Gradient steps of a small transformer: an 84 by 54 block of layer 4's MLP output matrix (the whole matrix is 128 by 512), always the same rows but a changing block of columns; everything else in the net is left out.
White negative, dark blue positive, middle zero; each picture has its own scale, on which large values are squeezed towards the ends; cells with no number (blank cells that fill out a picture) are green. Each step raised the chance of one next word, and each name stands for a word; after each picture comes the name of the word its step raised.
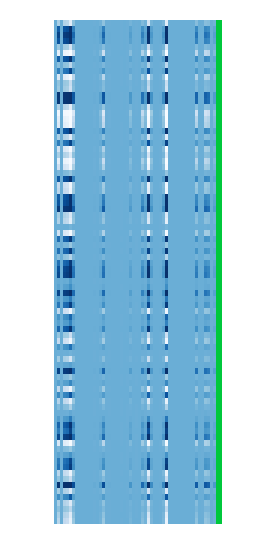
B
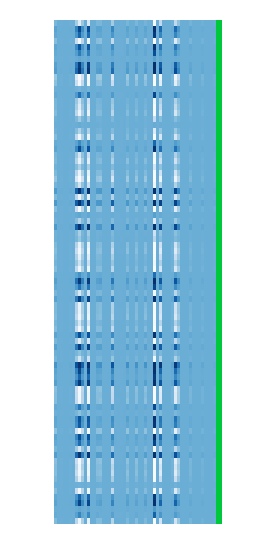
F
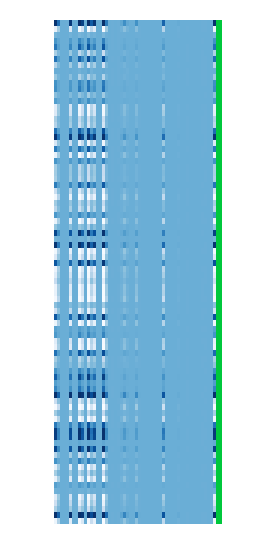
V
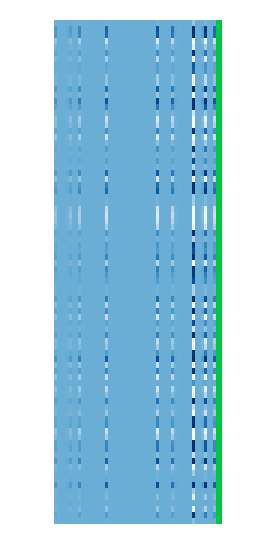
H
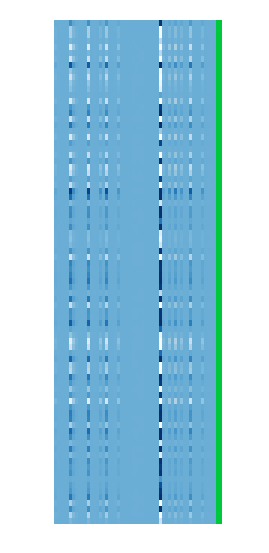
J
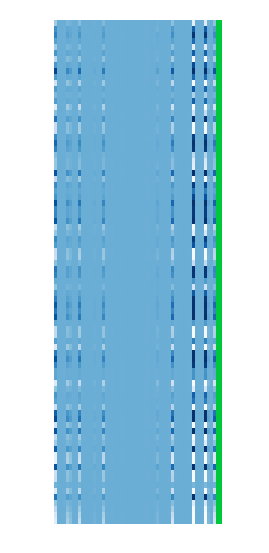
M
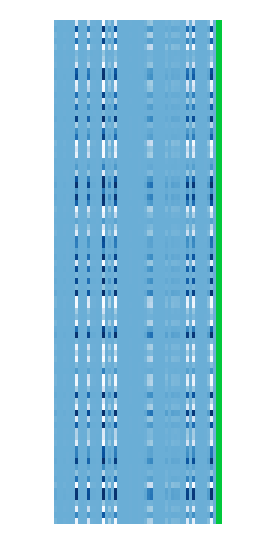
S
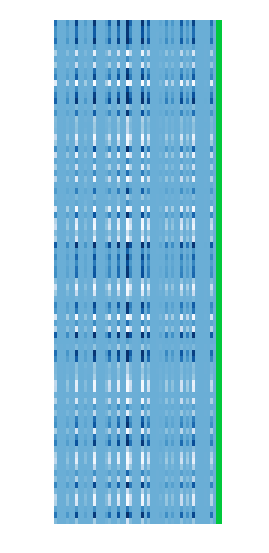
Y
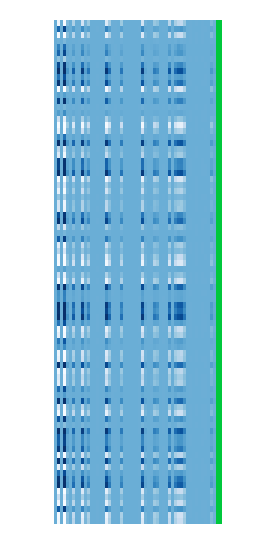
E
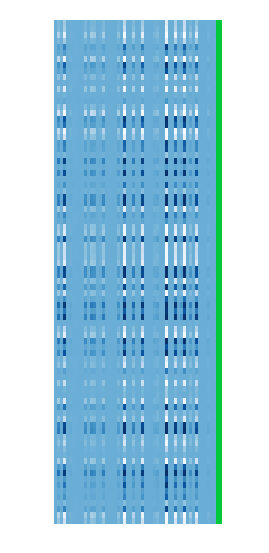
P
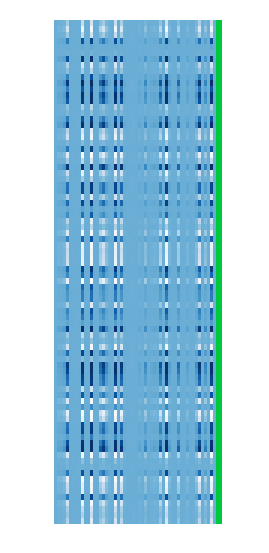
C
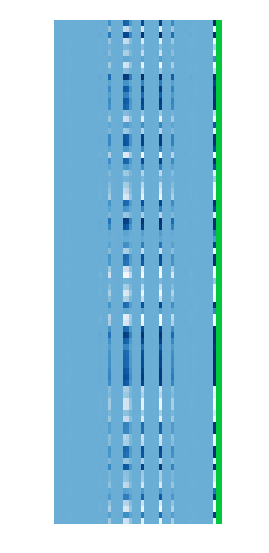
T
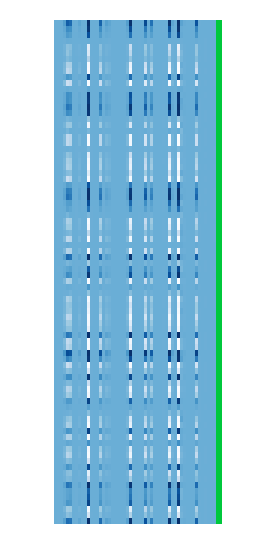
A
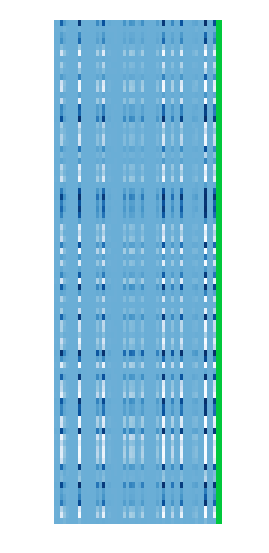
A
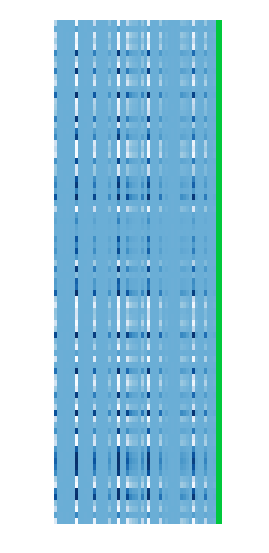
S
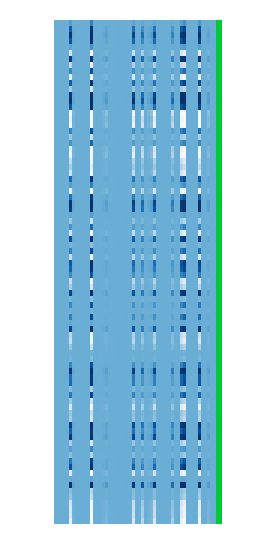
B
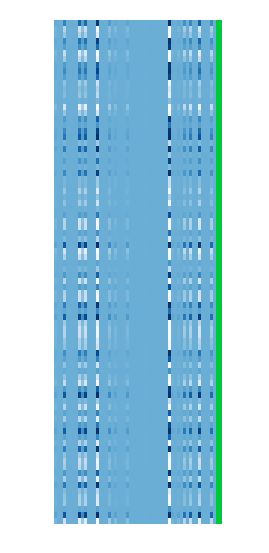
V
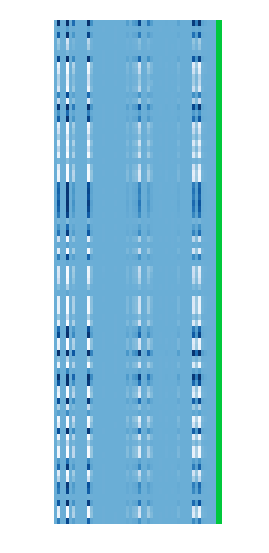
A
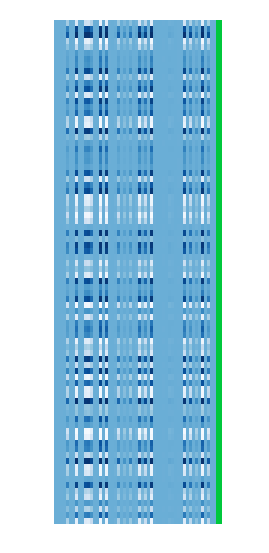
H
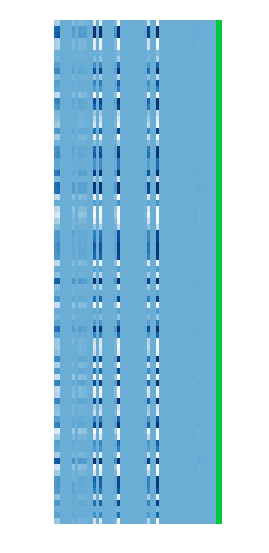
H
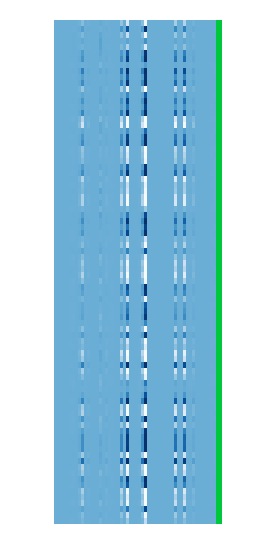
E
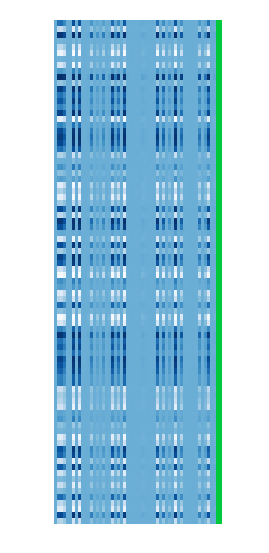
T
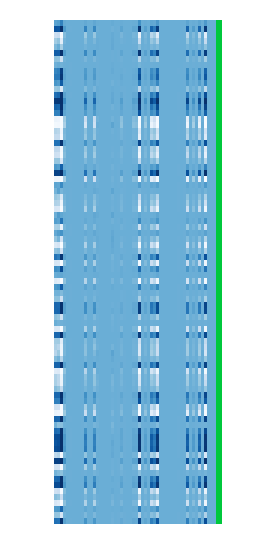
E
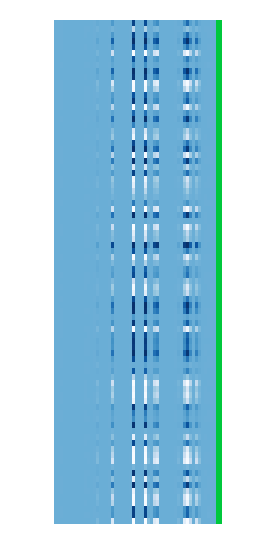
Y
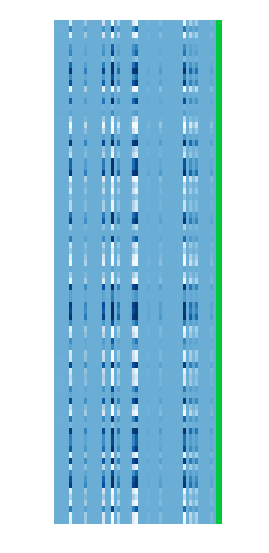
E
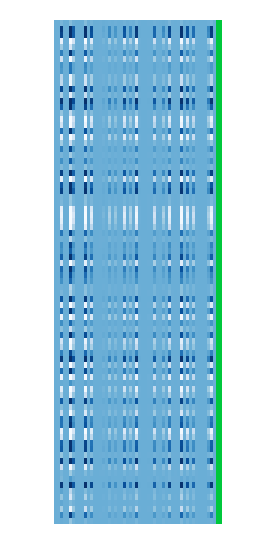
H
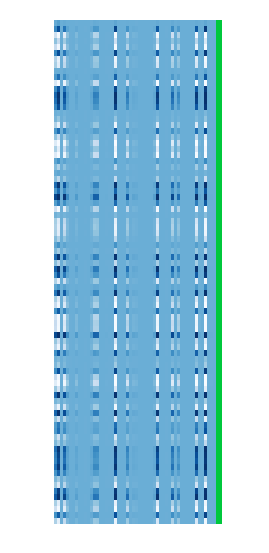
S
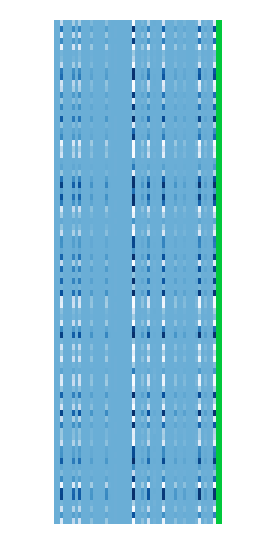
S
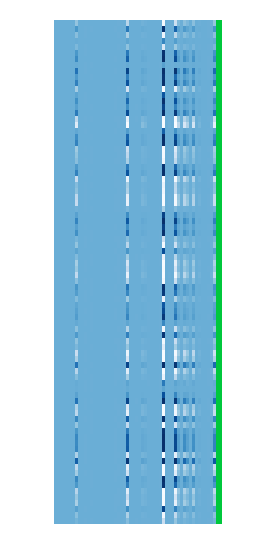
E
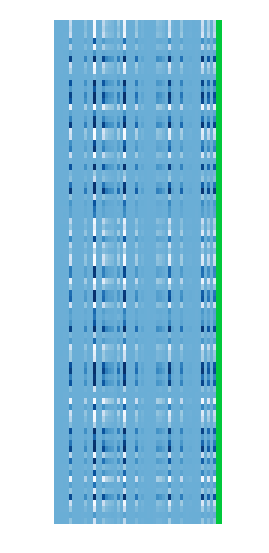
C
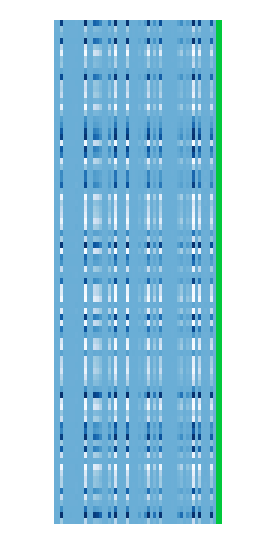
V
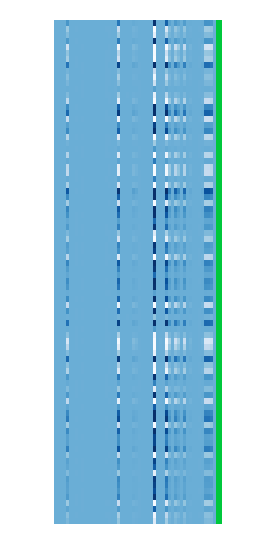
J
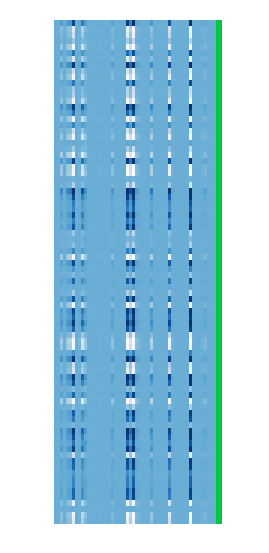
J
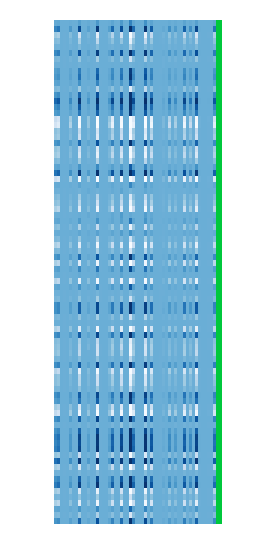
E
